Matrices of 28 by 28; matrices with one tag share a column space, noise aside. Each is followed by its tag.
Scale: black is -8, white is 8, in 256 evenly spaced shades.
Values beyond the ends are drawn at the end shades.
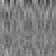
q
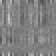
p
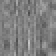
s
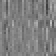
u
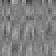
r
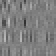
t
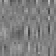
r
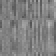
u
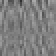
q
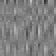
r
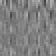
q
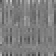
p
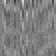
q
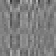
q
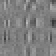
t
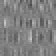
t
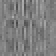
u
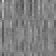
u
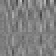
q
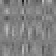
r
